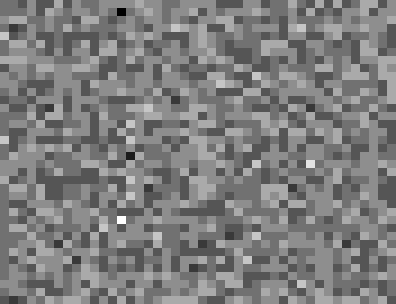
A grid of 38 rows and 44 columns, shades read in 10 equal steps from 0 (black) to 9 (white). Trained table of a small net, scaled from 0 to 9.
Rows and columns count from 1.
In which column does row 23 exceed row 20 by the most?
15
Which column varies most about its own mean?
14
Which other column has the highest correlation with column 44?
11
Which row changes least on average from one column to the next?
35
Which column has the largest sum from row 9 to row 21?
22
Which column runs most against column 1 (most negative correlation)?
36
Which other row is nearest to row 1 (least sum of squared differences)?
12
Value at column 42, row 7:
6
